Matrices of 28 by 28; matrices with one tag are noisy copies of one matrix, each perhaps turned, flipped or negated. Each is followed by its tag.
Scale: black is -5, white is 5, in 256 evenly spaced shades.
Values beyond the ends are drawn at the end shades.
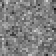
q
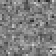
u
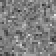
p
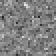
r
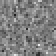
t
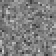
q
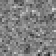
u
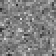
q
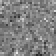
p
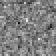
r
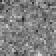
p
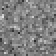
t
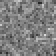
p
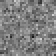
p
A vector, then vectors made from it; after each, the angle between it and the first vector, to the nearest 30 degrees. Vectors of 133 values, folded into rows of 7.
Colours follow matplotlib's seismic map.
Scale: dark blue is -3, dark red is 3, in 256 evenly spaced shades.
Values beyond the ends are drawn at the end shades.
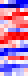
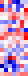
60 degrees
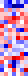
60 degrees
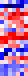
30 degrees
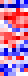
30 degrees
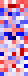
120 degrees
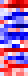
150 degrees
